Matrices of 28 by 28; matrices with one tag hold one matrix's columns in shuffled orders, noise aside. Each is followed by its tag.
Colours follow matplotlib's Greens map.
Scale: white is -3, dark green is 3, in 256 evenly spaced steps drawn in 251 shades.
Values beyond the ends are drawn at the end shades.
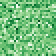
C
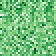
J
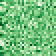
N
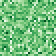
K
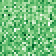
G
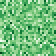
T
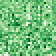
G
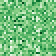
K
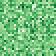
C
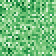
J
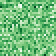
C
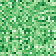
K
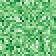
K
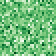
T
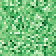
N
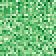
J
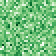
N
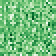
G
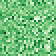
K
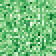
G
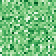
K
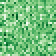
G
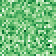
T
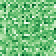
C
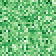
K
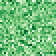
T
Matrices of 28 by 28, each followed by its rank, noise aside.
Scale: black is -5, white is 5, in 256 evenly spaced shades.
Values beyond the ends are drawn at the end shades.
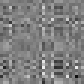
three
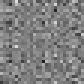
four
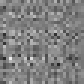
four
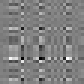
one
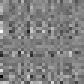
three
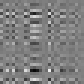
one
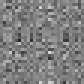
four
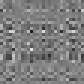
three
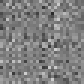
four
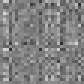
three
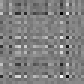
one
